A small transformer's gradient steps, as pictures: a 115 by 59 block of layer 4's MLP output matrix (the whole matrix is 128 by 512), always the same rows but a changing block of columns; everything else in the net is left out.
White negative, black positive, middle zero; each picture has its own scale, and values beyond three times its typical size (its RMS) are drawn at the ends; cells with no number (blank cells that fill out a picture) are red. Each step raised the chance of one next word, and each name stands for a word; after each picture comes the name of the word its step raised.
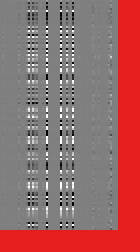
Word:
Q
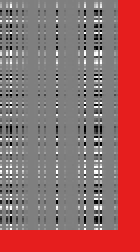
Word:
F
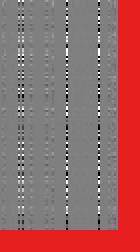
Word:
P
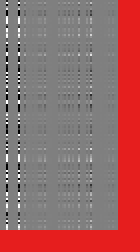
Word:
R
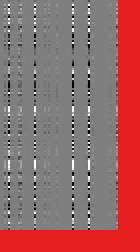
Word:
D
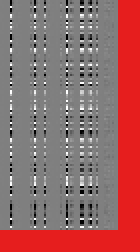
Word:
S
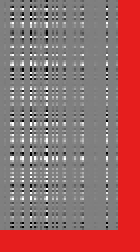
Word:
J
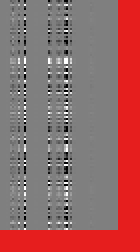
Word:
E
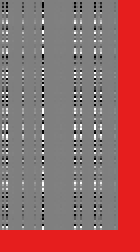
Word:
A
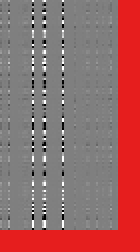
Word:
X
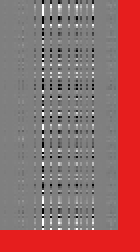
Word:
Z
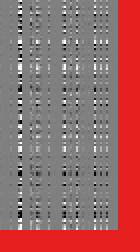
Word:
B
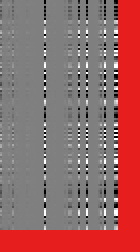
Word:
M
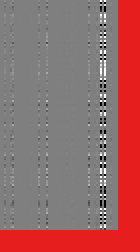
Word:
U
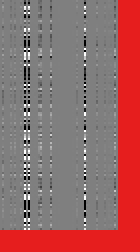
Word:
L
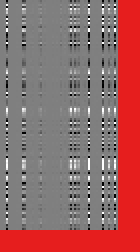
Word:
D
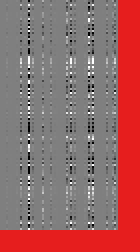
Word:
E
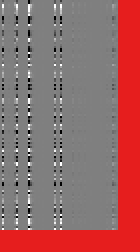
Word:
Z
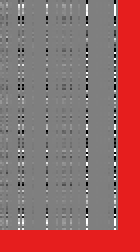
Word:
Z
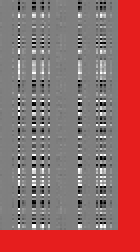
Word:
U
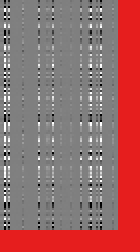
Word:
J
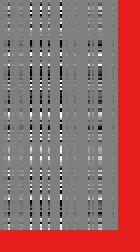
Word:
L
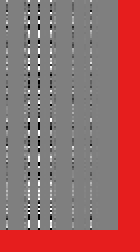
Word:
X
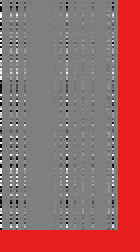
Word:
U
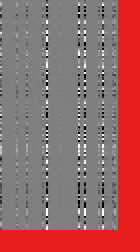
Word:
M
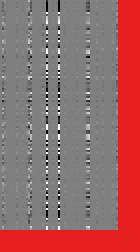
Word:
A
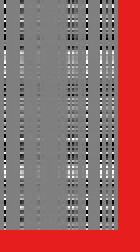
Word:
F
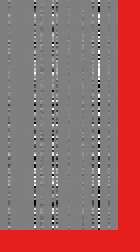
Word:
U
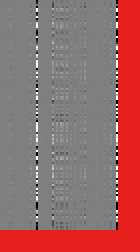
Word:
J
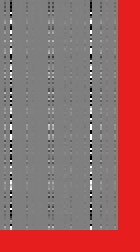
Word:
A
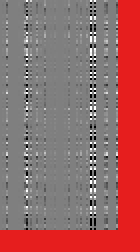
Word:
P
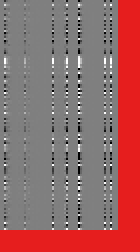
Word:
E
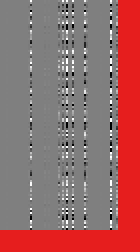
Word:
X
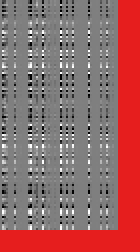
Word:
M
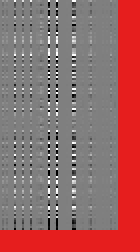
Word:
P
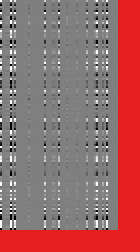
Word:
X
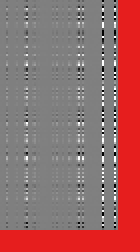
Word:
J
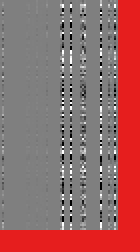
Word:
F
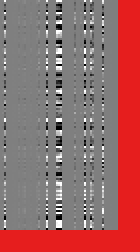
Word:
X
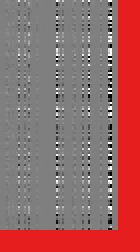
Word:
P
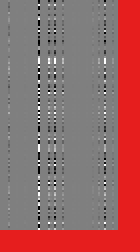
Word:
E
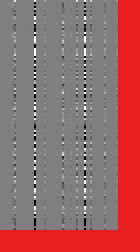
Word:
P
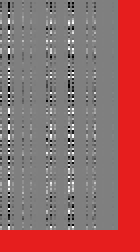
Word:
A
